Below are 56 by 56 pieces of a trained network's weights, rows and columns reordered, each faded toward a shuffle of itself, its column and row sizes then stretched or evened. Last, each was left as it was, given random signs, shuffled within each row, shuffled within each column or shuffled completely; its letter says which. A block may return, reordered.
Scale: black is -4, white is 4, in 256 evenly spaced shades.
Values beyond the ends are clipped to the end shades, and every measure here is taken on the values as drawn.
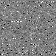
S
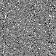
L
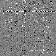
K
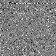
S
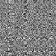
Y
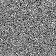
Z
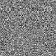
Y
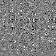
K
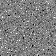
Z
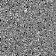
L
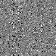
L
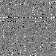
K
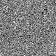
Z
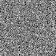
L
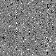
L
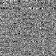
Y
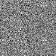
K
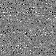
S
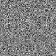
Y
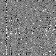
Y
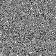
Z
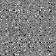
Y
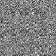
Y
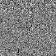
K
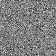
S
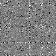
K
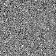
L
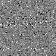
S
